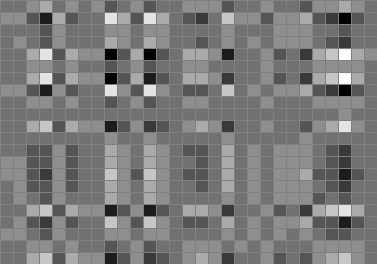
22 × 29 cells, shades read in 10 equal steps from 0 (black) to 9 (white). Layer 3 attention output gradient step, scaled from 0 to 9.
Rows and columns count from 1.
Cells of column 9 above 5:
9
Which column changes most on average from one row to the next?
27
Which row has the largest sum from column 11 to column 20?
2
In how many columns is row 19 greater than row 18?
11
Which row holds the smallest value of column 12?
5
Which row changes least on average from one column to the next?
10
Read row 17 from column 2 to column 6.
5 4 3 5 4
